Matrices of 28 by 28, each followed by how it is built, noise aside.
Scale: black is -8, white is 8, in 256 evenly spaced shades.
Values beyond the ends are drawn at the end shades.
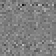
uneven rows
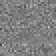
uneven rows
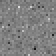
sparse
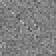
diagonal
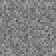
repeating columns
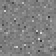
sparse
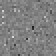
sparse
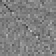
diagonal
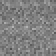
repeating columns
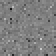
sparse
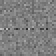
uneven rows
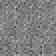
repeating columns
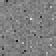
sparse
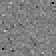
sparse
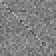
diagonal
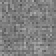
blocks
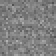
blocks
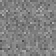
repeating columns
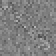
banded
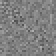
banded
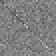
diagonal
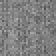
blocks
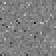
sparse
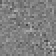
banded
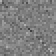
diagonal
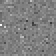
sparse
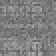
blocks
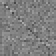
diagonal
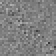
banded
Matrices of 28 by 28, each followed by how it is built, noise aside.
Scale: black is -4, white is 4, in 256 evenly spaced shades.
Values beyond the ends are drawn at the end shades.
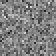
noise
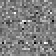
uneven rows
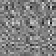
low rank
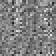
low rank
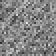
Hankel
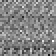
repeating columns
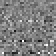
uneven rows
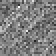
Hankel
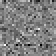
uneven rows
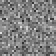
repeating columns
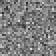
noise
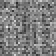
blocks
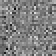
low rank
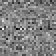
uneven rows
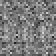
repeating columns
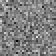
noise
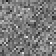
Hankel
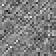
Hankel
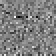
uneven rows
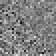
lower triangular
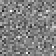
low rank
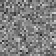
noise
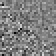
lower triangular
